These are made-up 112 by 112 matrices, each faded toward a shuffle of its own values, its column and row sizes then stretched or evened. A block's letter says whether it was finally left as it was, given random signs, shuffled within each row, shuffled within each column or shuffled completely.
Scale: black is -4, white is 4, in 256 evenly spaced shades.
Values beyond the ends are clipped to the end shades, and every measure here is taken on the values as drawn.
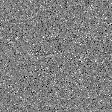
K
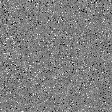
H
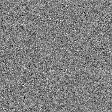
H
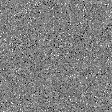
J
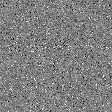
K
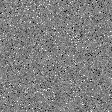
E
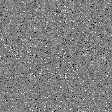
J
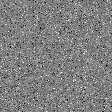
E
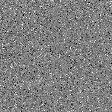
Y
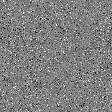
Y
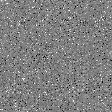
J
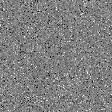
J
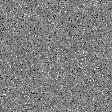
Y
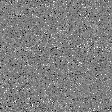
K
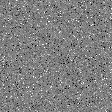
Y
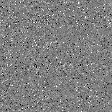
H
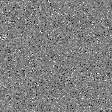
K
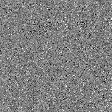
J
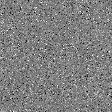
H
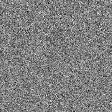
J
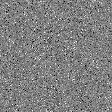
Y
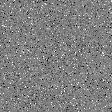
K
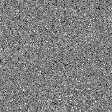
J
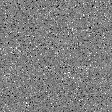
K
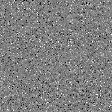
J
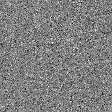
Y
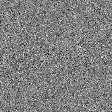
K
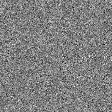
H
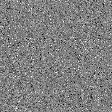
H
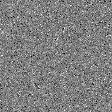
H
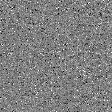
H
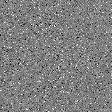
J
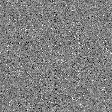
J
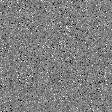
H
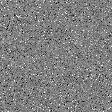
K
